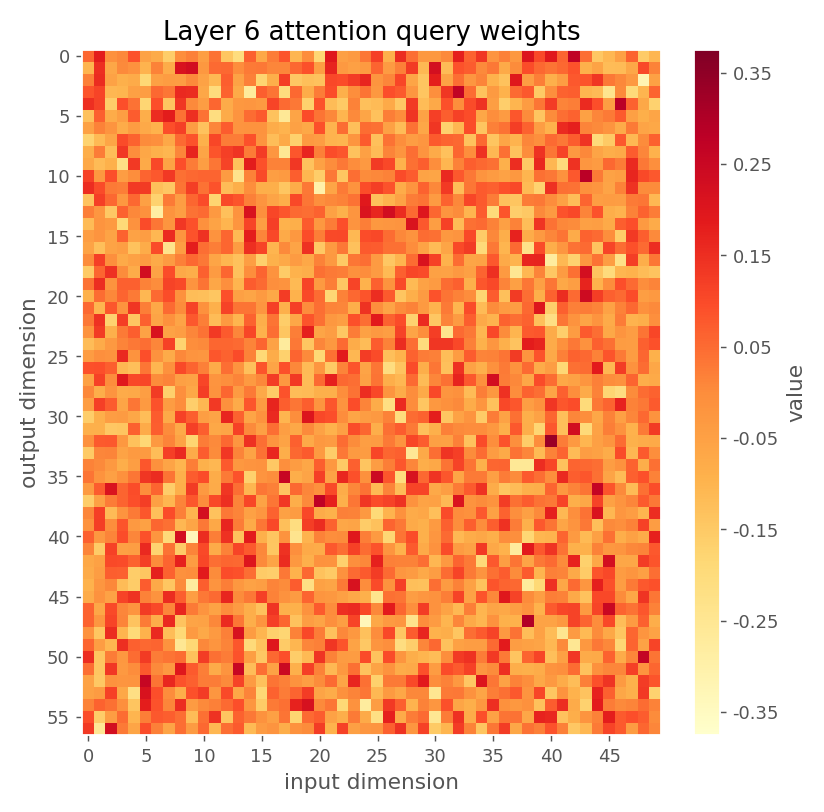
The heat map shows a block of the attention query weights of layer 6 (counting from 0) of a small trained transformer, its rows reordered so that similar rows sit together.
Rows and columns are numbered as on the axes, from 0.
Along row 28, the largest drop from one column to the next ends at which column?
7
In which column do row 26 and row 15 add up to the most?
44
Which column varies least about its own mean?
33
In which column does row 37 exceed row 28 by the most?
20
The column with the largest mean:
12
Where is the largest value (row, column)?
32, 40
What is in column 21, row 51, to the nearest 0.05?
-0.1
